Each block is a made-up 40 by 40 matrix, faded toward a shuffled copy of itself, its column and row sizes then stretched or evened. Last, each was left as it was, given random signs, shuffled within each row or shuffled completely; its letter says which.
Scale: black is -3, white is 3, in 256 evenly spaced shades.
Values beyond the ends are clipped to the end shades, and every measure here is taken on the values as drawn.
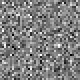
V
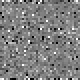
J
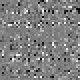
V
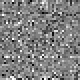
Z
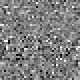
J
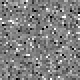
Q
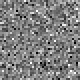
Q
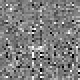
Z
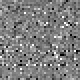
J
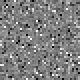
Q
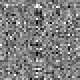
V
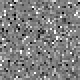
Q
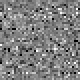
J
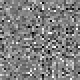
V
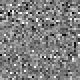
J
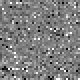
J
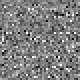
J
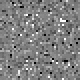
Q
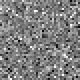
Q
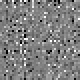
V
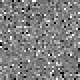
Q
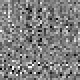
V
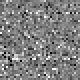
J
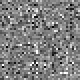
Z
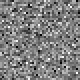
Q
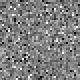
Q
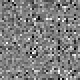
Z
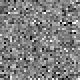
J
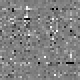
V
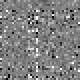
Z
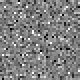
Q
